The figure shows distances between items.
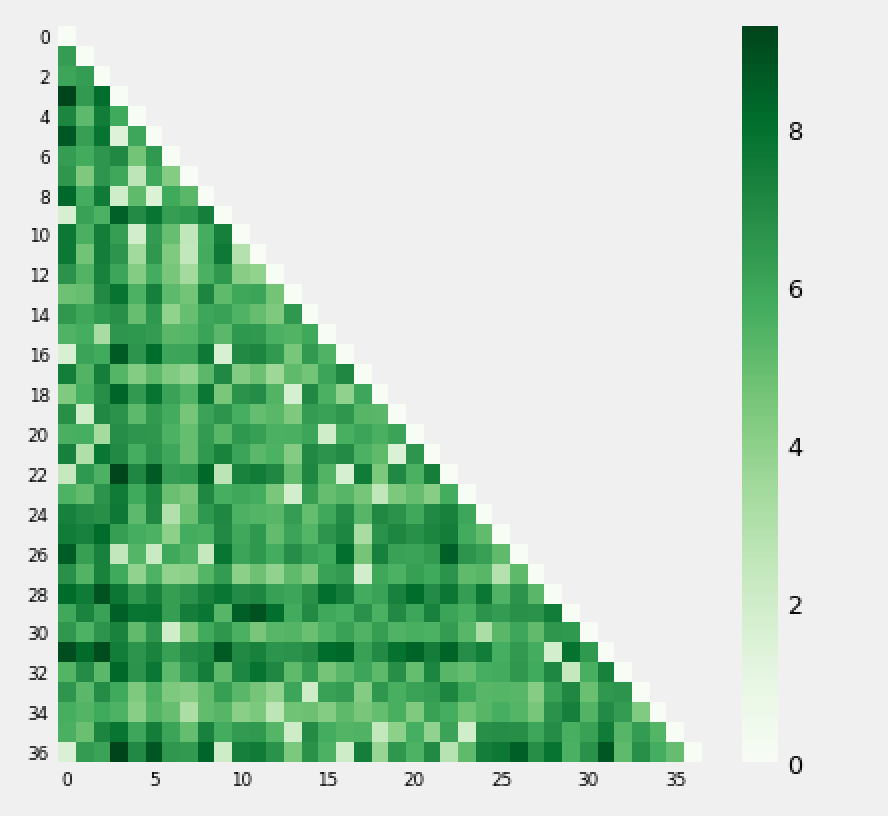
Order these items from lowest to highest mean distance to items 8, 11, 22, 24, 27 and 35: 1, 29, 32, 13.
13, 1, 32, 29
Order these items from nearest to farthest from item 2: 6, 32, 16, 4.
32, 16, 6, 4
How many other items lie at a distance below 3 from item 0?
4
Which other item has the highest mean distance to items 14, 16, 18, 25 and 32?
3
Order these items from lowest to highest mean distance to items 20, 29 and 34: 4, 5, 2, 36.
2, 36, 4, 5
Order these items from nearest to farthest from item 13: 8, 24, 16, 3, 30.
16, 30, 24, 8, 3
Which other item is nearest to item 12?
34
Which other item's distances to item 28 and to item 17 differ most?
31
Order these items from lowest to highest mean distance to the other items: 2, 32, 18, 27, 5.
27, 18, 32, 5, 2
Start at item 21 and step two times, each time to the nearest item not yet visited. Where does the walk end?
1
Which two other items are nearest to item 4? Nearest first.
10, 7
